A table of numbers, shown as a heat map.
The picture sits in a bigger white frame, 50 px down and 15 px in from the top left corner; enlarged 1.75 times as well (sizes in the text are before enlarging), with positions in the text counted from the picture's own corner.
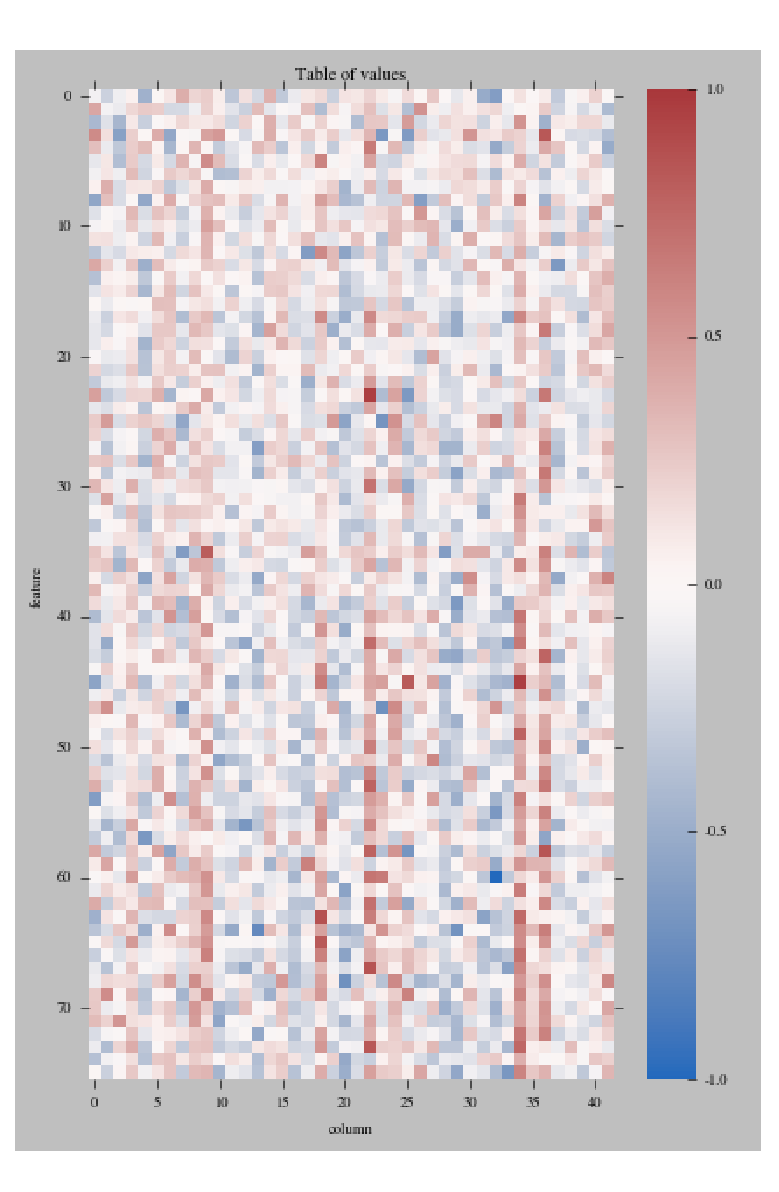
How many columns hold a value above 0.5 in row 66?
3
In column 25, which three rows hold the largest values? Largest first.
45, 69, 2
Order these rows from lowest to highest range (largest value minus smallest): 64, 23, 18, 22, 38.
38, 22, 18, 64, 23
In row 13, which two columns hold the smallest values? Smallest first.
37, 4
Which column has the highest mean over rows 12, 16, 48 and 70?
34
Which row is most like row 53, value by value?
62
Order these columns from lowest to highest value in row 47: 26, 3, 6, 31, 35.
6, 35, 3, 31, 26
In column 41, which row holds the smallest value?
4
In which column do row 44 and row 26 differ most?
18
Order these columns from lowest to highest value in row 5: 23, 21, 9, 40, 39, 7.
23, 21, 39, 40, 7, 9
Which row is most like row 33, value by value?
14
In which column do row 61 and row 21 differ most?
20
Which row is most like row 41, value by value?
61
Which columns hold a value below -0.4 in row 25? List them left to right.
7, 20, 23
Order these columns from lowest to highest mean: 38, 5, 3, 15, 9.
38, 15, 5, 3, 9
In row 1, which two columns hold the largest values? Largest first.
26, 0
